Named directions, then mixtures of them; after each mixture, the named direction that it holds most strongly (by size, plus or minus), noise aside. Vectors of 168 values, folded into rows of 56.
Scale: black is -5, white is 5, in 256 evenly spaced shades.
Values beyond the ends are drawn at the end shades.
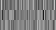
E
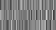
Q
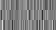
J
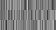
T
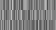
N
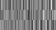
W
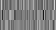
E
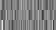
J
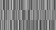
N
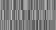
N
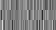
J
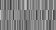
Q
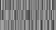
W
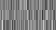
J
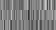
N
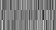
E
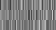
Q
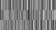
W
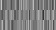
E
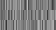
T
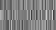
Q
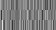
J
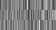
W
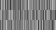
T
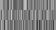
N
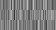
N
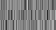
T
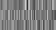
T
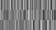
W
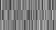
W
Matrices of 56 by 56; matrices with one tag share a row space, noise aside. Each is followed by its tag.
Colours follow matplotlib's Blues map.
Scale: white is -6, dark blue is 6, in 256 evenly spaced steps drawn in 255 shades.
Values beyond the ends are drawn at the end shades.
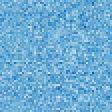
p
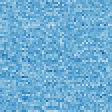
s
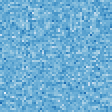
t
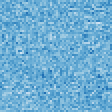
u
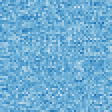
s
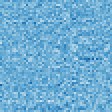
p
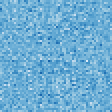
p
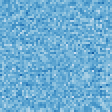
u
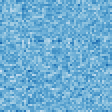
t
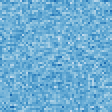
t
